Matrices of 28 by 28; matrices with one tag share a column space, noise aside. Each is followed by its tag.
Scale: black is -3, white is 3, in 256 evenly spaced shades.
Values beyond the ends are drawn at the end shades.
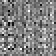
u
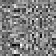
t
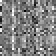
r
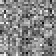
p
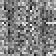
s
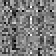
r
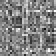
r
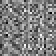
t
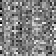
s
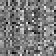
s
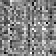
s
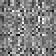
r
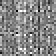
r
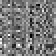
t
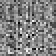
u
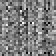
s
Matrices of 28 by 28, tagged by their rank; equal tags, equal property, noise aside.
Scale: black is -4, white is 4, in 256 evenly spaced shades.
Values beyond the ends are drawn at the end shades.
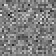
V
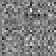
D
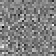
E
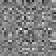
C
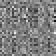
D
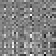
C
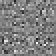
E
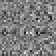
V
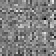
D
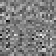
D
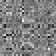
D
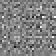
E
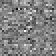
E
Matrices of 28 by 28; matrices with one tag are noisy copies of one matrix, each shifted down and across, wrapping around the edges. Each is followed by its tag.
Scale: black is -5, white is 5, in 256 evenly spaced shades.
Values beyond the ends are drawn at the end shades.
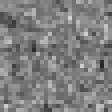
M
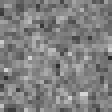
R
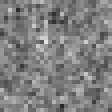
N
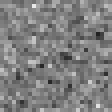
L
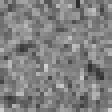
M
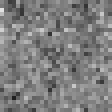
N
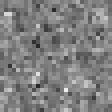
R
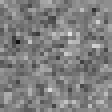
L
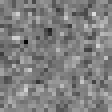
L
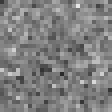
L
